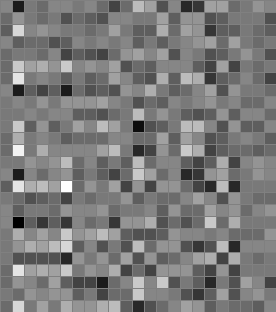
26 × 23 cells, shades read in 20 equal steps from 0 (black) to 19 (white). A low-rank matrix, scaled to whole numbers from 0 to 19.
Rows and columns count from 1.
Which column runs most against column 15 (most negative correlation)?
11
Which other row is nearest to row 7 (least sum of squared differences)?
3
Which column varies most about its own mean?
2
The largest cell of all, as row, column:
16, 6
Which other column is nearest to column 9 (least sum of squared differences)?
7
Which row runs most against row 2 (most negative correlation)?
18
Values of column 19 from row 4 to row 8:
8 7 12 7 6
